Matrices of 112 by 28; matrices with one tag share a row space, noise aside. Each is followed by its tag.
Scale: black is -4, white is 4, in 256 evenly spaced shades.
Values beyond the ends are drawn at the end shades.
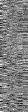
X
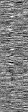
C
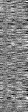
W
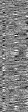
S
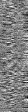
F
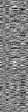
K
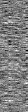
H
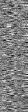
F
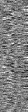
F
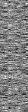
H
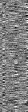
S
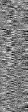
F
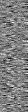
F
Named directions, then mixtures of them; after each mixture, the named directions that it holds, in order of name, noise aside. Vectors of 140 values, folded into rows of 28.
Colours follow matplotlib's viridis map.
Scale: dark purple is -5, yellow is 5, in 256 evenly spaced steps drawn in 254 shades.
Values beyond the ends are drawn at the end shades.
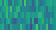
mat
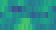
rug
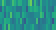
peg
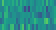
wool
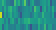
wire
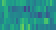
rug, wool.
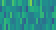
peg.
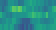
rug.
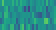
wool.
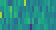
mat, wire.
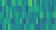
peg.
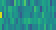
wire.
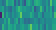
wire.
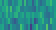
mat.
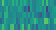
wool.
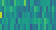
wire, wool.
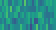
mat.
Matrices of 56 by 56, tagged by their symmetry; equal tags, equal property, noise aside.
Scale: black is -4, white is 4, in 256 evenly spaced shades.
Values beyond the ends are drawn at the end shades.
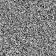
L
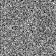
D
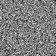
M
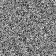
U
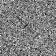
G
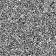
M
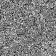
G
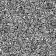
U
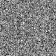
D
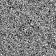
M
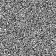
U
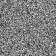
U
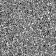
U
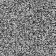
D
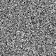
L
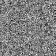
D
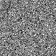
G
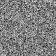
G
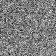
G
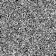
G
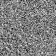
M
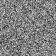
M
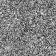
M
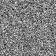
L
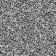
U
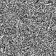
L
